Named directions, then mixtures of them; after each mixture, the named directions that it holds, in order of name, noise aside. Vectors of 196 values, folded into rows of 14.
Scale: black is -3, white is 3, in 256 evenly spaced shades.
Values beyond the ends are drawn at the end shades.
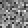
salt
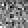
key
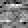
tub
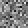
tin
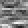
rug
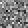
salt.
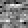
tub.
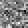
rug, salt.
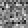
key, rug, tin.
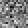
key, rug, tin.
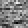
rug, tin, tub.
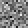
tin.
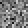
salt.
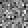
salt.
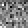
key.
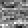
rug, salt.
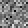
salt, tin.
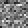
salt, tin, tub.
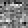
key, tub.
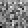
key.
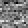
rug, tin, tub.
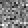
rug, salt.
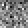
key.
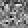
key, tin, tub.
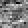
rug, tub.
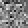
key, tin, tub.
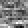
rug.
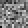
salt, tub.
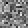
tin.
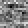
rug, tin, tub.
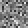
tin.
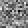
rug, salt, tin.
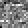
salt, tin, tub.
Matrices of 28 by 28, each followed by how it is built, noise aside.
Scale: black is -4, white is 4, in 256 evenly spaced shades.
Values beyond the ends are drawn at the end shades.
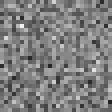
noise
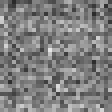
blocks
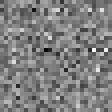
uneven rows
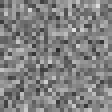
noise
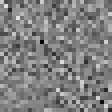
diagonal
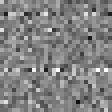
uneven rows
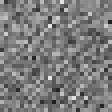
Hankel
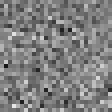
noise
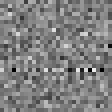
uneven rows
